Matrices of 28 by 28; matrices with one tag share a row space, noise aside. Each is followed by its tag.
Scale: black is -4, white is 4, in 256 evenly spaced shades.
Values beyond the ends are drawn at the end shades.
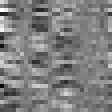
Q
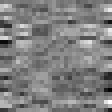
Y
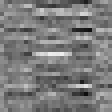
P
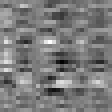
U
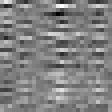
U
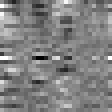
Q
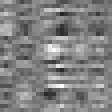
U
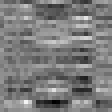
P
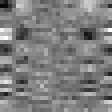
Y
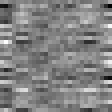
Y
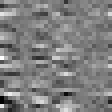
Q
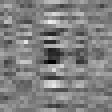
U
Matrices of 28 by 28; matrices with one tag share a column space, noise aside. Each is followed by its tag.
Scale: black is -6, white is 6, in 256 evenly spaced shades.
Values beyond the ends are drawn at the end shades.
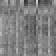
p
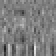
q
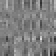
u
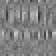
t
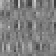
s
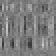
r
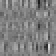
s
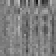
p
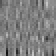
u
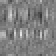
t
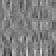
u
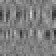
t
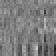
q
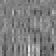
q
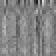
p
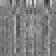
p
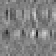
t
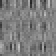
s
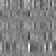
s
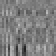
q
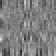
u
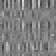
s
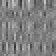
s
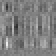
r
